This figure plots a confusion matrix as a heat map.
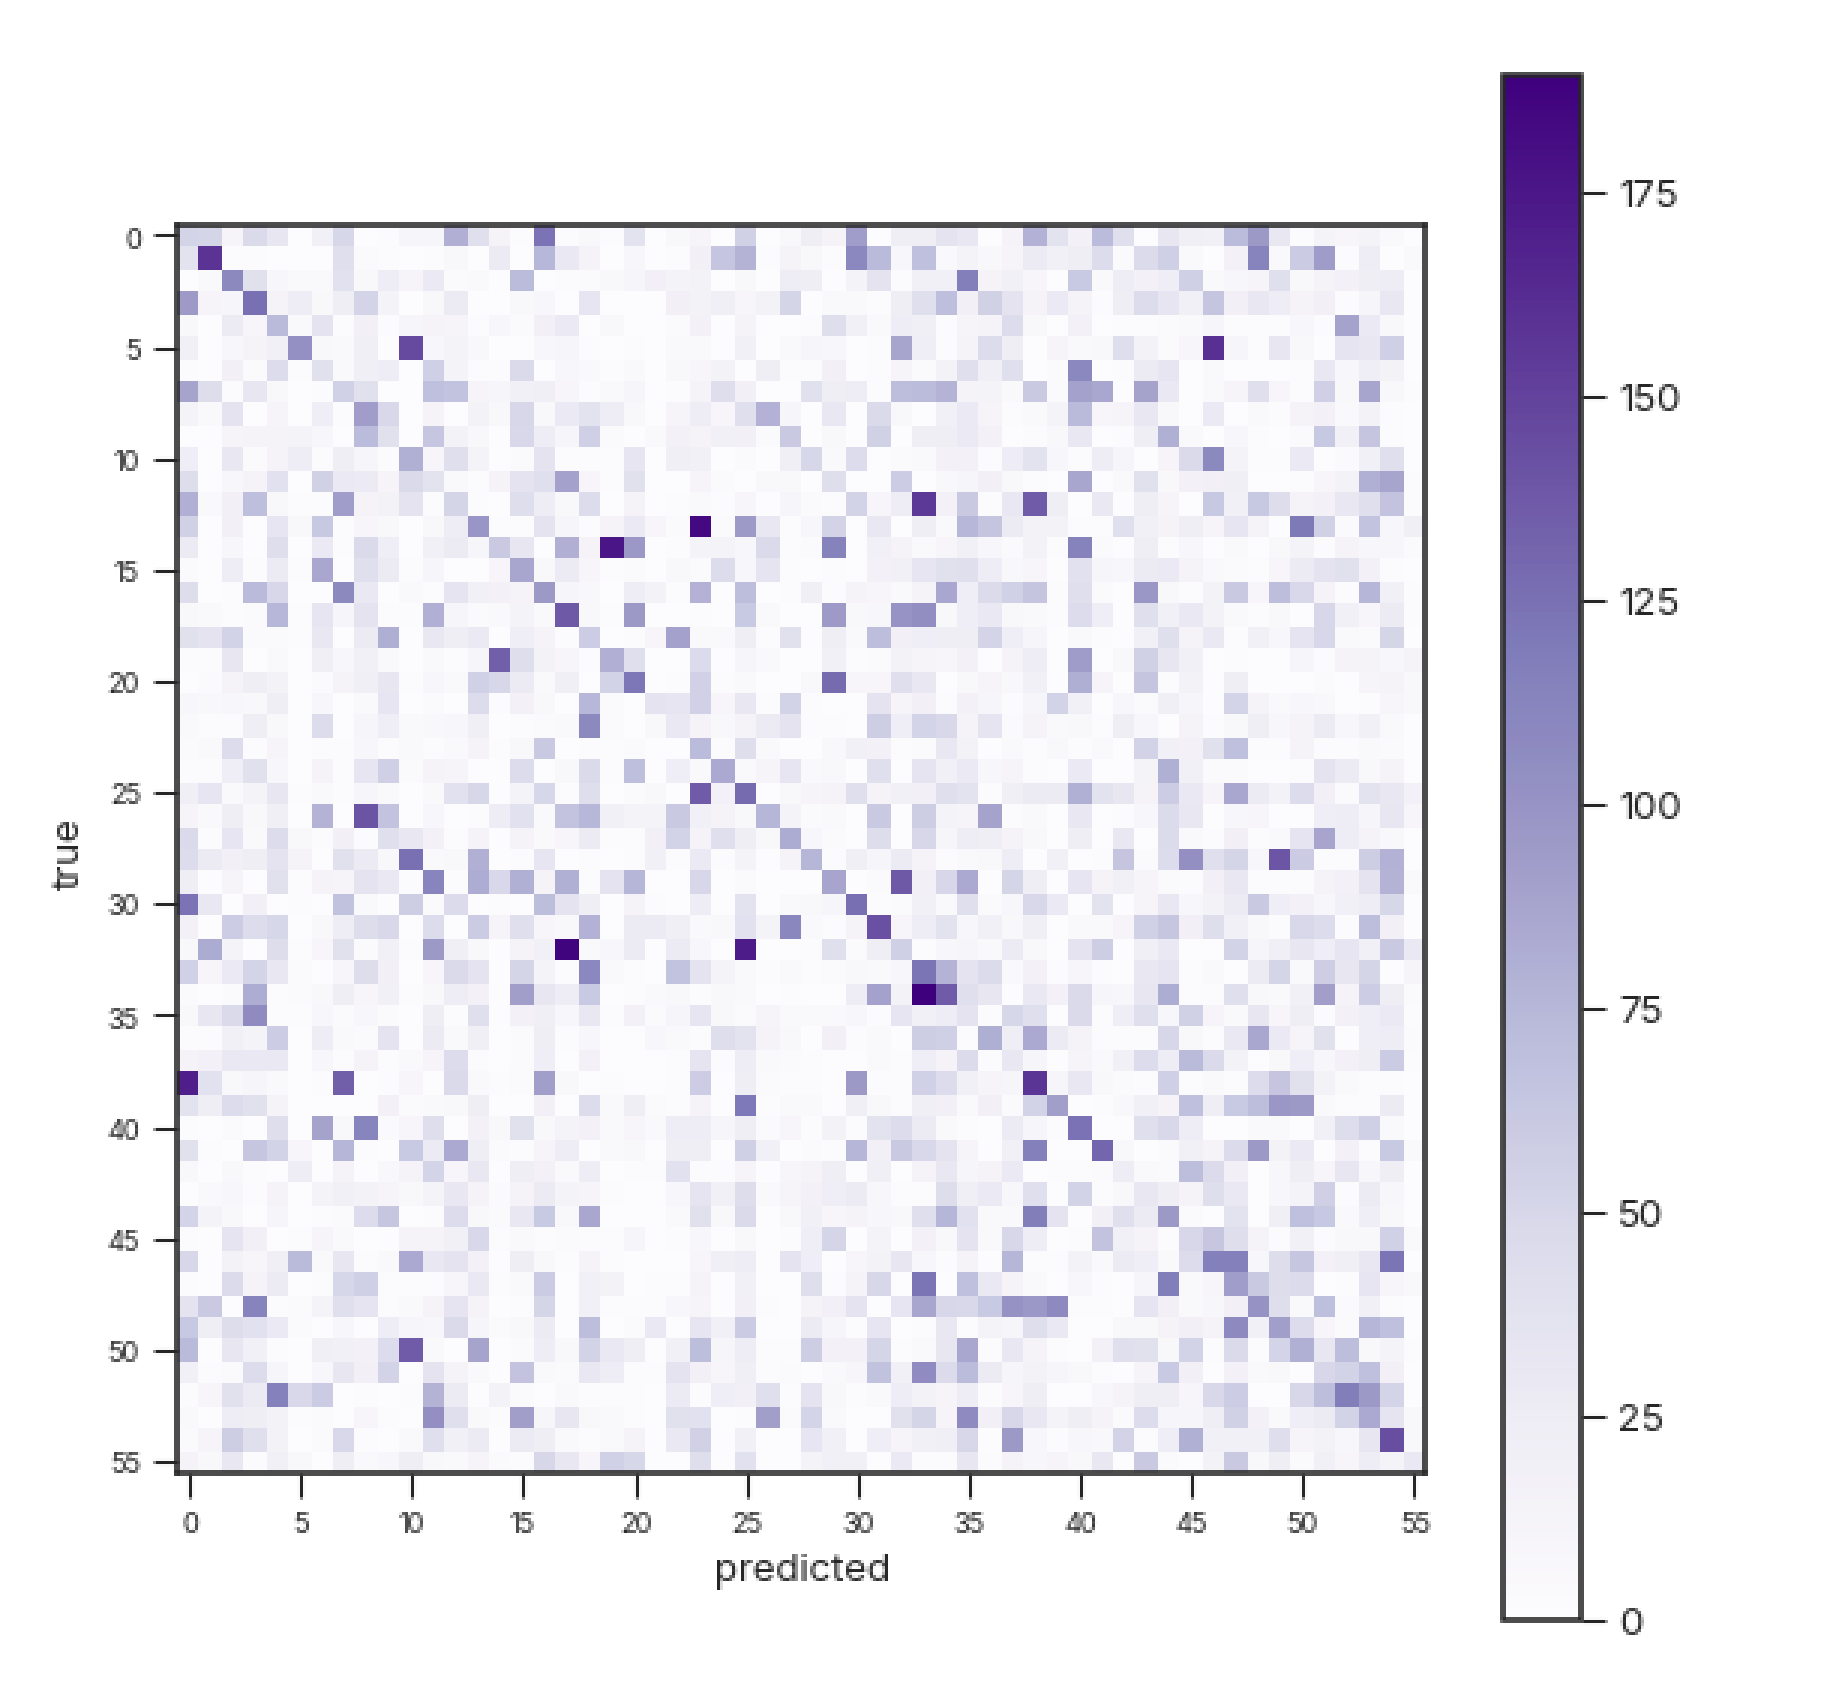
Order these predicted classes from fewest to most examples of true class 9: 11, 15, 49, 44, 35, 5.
49, 5, 35, 15, 11, 44
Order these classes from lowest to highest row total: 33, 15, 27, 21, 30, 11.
21, 15, 27, 11, 30, 33
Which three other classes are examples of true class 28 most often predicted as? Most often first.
49, 10, 45
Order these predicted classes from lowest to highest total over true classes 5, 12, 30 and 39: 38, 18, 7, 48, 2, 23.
23, 2, 18, 7, 48, 38
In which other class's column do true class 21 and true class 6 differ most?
40
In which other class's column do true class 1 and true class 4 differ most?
48
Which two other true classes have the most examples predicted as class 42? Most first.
28, 54
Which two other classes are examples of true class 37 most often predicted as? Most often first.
45, 54
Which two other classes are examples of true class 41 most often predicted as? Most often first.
38, 48
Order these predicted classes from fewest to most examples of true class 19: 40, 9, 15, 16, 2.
9, 16, 2, 15, 40
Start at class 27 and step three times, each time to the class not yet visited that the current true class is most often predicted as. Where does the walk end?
18
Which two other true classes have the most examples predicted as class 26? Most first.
53, 8
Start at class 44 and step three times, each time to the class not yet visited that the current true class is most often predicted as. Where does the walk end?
16
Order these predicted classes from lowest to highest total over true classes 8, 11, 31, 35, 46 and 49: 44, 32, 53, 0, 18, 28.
28, 44, 32, 0, 18, 53
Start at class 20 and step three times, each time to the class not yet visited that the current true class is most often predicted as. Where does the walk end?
17
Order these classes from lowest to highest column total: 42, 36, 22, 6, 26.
26, 42, 22, 6, 36
